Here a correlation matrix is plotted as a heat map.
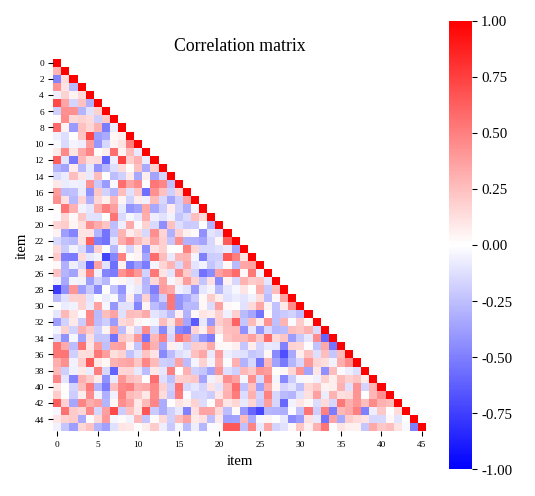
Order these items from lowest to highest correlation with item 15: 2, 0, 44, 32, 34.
2, 0, 44, 32, 34
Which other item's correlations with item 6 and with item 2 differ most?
36
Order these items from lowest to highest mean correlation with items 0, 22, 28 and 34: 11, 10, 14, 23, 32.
11, 14, 23, 10, 32
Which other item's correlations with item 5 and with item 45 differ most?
22
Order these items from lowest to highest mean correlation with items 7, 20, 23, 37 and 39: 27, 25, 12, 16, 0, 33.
25, 27, 16, 33, 12, 0
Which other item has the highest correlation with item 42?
0
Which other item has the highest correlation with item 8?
12
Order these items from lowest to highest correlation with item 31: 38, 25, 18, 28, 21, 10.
25, 38, 28, 21, 18, 10
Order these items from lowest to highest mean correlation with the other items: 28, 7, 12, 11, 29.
28, 29, 7, 11, 12
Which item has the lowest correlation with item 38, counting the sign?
7
